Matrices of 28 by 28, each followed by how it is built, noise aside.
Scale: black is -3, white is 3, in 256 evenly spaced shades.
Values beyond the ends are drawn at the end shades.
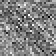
Toeplitz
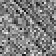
Toeplitz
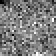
smooth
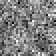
smooth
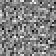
repeating rows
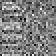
blocks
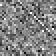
Toeplitz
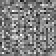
blocks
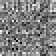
blocks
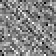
Toeplitz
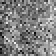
smooth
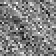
Toeplitz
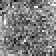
smooth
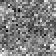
smooth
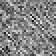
Toeplitz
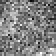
smooth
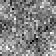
smooth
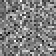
repeating rows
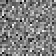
repeating rows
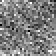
smooth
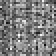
blocks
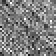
Toeplitz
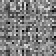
blocks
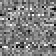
uneven rows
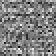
blocks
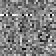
uneven rows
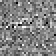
uneven rows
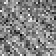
Toeplitz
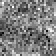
smooth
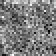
smooth
